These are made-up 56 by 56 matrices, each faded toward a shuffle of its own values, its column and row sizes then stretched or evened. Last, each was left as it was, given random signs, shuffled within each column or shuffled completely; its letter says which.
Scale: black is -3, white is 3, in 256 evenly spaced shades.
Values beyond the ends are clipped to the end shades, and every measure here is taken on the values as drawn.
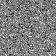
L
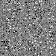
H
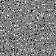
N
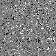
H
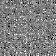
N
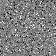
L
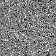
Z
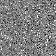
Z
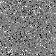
H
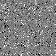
H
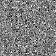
H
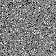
L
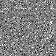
H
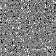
N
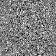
Z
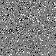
H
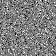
L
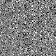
Z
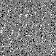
H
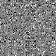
N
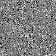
Z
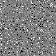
N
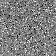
L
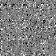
N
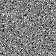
L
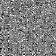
N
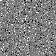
Z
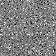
H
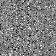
Z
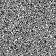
L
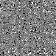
H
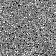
L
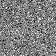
L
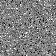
L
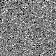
L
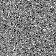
L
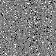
Z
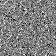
L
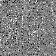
Z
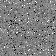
L
